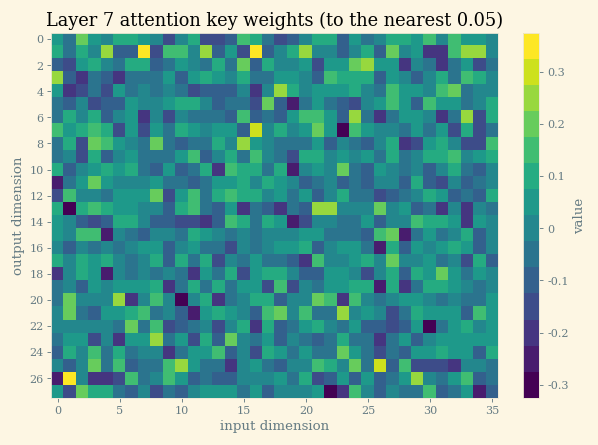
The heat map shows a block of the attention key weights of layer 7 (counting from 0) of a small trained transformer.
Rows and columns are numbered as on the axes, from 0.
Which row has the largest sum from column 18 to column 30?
4
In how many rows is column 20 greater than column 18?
14
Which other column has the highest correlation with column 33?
20
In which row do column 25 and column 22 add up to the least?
27
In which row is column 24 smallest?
5
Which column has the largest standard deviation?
1
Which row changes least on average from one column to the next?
11
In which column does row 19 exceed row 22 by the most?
30
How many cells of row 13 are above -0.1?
26
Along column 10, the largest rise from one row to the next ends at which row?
25
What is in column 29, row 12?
0
